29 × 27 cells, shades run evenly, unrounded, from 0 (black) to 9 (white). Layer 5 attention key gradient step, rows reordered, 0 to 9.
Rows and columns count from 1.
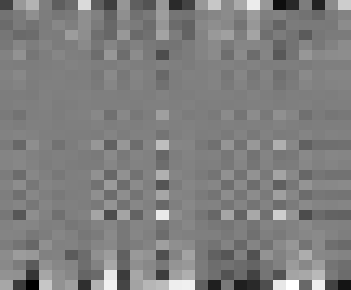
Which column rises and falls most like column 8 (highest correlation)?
22
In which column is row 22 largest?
13
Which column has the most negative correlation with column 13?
24
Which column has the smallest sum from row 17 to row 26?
17
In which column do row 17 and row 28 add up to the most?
9
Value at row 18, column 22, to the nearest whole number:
6
